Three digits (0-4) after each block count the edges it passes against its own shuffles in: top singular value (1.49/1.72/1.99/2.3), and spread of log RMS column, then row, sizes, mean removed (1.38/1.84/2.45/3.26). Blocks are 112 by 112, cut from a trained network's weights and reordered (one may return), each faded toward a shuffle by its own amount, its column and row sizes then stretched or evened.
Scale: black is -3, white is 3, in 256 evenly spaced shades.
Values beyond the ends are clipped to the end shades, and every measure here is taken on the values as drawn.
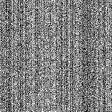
4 1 0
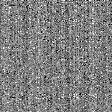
2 0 2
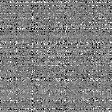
2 3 4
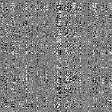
2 4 4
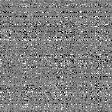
1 3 4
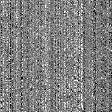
4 4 1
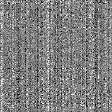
4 3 3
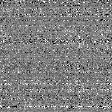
1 2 4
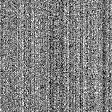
4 2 0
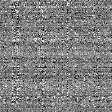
3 3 2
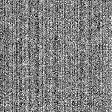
4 1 1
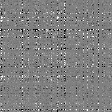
1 4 4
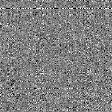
3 3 3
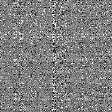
1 3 2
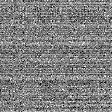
4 2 0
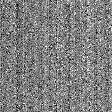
2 2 0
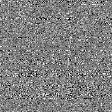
0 2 4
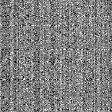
3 0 3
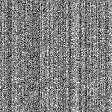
4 0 2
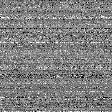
3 0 4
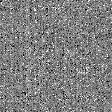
0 1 2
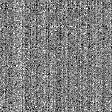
3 1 2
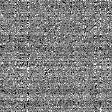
3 3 0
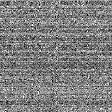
4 2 0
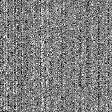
3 3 1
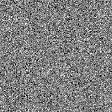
1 1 1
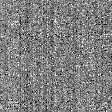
1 1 2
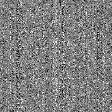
0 3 0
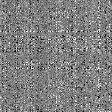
2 3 3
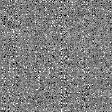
0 3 1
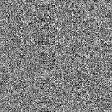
3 2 1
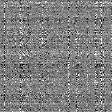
3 4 2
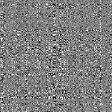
4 4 4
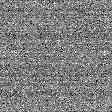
1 0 0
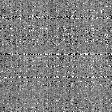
2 1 4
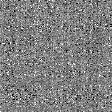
0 0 3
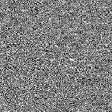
1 0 3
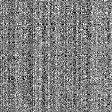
4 0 3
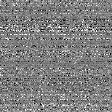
2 1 4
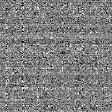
2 3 2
